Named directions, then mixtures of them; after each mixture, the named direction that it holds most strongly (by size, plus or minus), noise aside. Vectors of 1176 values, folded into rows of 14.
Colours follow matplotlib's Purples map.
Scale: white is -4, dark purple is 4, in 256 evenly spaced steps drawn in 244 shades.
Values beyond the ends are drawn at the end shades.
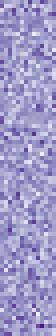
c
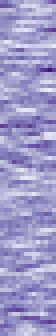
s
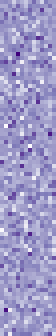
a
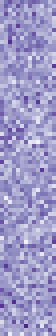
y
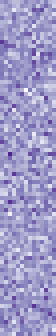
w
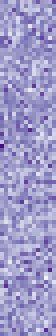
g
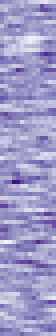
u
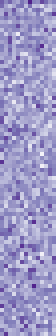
c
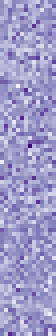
w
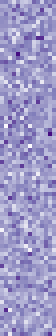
a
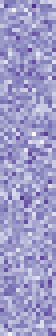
c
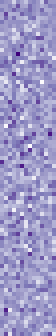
a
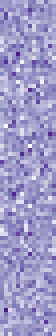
a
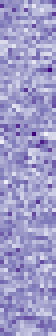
w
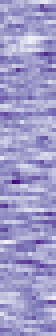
u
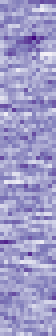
u
